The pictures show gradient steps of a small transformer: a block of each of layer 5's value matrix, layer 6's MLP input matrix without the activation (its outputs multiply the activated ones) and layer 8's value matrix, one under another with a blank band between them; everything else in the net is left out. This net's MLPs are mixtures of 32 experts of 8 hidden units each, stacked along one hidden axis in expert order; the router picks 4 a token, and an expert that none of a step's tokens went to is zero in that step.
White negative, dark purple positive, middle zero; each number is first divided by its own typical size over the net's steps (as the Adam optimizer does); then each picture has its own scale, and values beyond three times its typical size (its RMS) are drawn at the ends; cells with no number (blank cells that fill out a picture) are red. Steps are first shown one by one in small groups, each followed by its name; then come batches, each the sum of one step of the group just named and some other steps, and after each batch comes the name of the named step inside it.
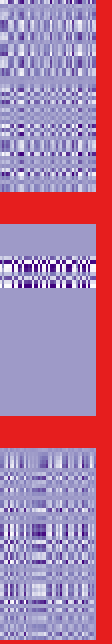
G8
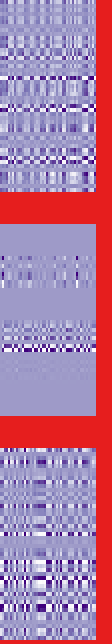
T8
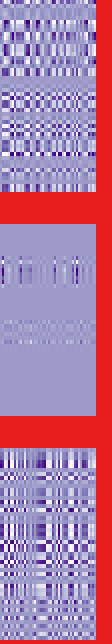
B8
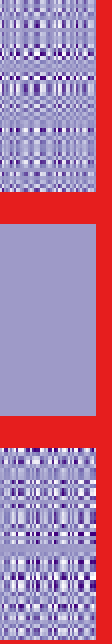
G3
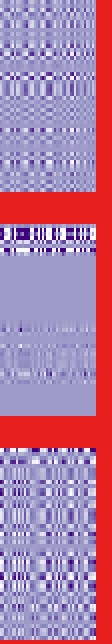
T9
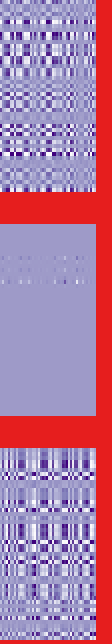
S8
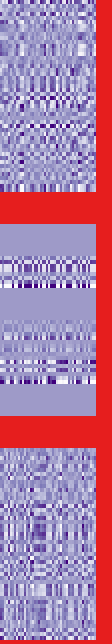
G8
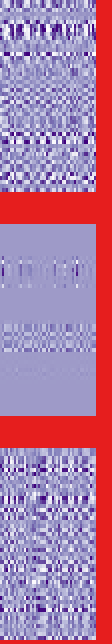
B8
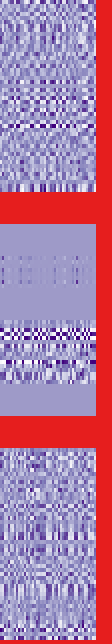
B8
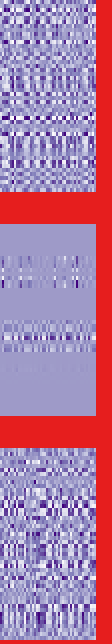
G3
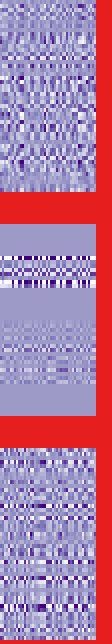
T8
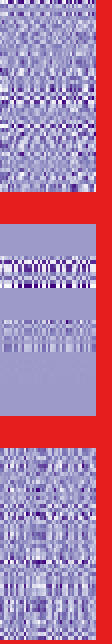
G8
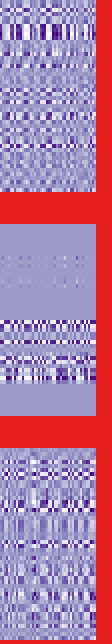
S8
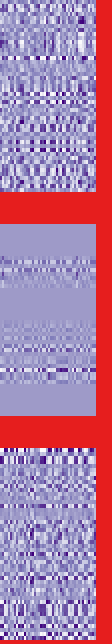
T8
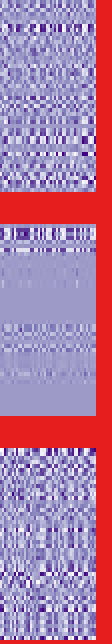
T9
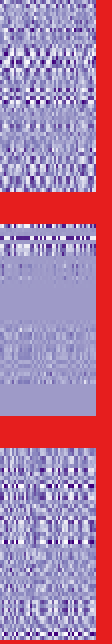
B8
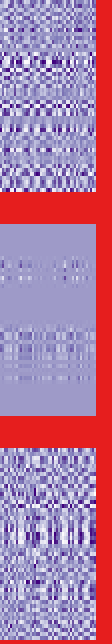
G3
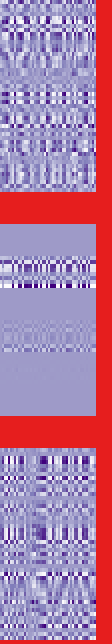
G8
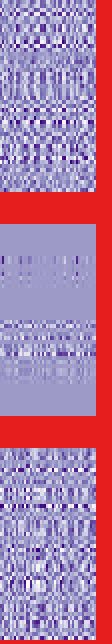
T8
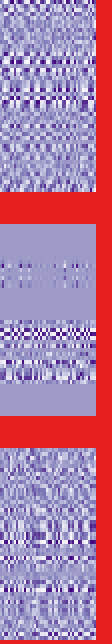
B8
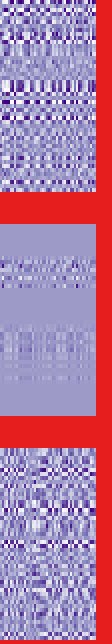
S8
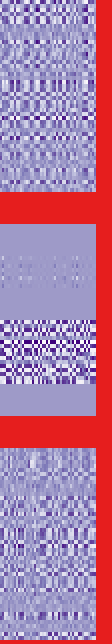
S8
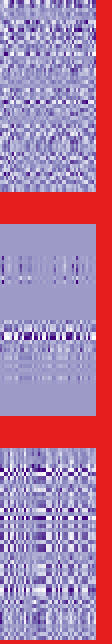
B8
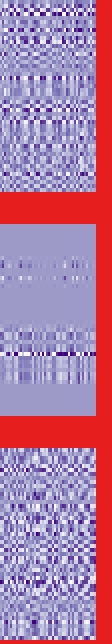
G3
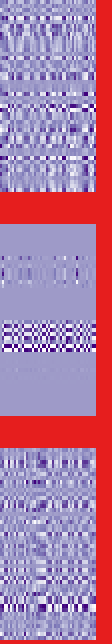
T8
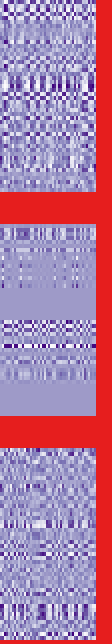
T9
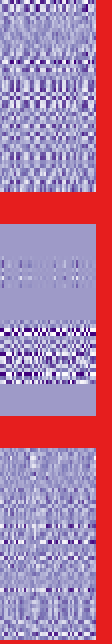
S8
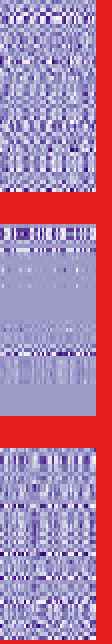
T9
